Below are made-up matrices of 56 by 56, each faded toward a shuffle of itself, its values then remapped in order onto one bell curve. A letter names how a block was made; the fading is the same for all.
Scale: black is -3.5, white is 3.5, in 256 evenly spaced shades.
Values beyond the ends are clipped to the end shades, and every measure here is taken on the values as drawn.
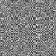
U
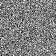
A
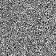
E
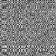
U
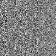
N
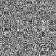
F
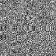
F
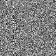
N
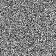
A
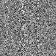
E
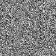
E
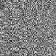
F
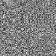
F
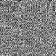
F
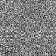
F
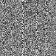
N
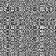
U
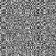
U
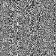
N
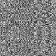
F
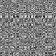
U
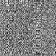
F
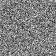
A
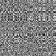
U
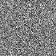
E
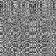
U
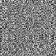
F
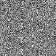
N
